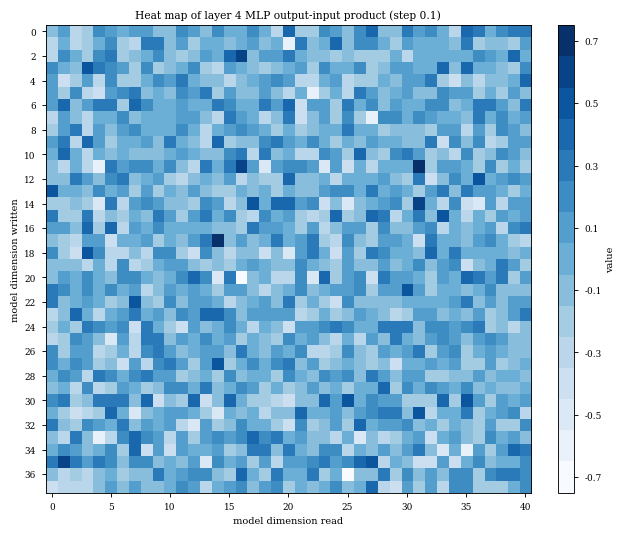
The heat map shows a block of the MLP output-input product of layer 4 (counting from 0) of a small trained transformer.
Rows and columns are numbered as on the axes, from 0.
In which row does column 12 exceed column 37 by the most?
30
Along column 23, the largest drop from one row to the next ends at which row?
11
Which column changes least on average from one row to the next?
10
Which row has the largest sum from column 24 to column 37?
24
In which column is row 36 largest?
16
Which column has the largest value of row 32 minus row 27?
6
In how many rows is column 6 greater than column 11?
13
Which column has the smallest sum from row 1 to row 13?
22
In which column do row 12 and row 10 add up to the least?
32
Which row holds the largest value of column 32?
18
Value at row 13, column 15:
-0.2
